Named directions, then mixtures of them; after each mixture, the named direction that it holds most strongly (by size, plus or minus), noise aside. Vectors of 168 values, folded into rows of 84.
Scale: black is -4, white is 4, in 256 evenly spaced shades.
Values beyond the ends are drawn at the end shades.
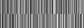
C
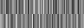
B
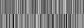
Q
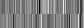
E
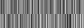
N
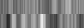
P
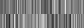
Q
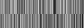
N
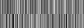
Q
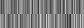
N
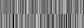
Q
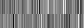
E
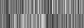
P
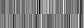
E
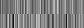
Q
